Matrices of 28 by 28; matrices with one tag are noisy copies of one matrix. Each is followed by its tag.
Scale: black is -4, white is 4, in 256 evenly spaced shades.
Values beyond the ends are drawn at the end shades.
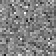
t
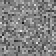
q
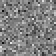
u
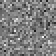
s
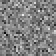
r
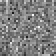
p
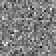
s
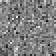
p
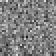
p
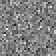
r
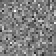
u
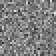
u
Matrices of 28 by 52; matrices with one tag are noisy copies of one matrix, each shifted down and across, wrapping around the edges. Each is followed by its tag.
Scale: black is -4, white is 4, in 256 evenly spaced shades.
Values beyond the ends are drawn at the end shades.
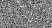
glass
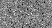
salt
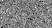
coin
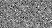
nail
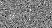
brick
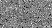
coin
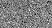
coin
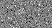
brick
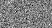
brick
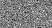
coin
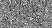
salt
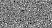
glass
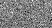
coin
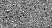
salt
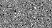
brick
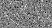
brick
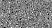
glass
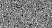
glass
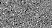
glass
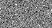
brick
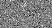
brick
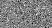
salt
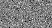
glass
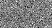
coin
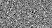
nail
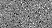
coin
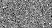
salt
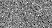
salt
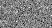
nail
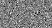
nail
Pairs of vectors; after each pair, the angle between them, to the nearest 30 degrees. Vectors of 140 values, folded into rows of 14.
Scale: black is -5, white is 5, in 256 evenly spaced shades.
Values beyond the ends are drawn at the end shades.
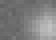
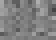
90 degrees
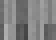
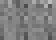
60 degrees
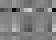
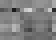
30 degrees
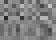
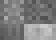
120 degrees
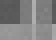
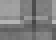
150 degrees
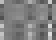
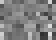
30 degrees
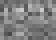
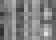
120 degrees
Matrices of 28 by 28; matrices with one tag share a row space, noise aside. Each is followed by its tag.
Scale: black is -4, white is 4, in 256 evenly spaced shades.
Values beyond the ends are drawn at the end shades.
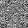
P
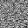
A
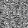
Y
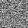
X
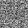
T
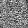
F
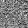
A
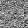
P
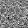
A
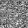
F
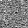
T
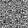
T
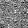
P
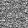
T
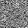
Y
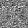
X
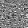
P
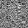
X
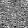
P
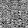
X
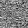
F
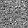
T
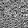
P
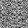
X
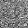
A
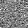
P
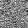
P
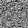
X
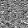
P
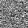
F
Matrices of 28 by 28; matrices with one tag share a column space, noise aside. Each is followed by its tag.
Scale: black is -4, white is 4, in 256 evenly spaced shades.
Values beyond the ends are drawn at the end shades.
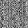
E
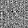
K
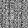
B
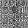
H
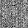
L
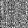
E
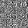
H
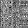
H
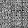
K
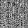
H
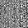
L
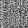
K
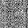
K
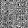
E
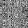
H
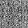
H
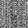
E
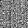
B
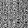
B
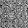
L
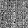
B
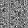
K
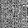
L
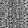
L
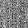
L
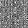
H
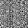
E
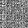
L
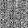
B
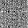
K
